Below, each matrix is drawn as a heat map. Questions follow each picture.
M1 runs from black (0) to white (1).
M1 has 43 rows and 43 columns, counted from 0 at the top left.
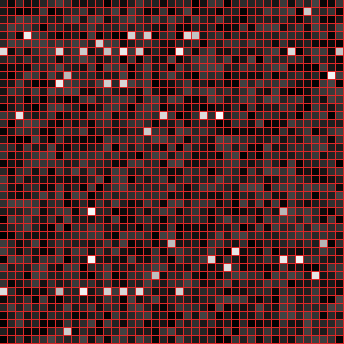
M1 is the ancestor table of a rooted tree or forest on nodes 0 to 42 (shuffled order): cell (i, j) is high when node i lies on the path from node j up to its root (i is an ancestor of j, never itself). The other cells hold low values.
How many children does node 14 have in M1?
4
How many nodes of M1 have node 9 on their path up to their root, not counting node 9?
2
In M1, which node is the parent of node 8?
41
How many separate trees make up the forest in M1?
11
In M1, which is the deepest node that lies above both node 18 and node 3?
4
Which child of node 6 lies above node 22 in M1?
36
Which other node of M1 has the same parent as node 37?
26
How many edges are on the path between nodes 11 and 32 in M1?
2
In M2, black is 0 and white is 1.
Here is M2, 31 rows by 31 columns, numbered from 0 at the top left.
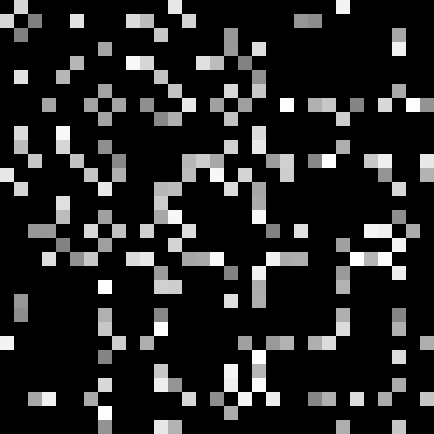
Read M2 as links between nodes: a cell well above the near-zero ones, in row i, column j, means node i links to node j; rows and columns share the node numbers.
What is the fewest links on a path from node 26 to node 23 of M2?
2
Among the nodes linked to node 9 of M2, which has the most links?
node 18
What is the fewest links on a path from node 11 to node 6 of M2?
3
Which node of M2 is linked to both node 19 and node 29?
node 16
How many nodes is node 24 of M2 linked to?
9
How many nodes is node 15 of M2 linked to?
6
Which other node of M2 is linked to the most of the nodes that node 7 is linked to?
node 28
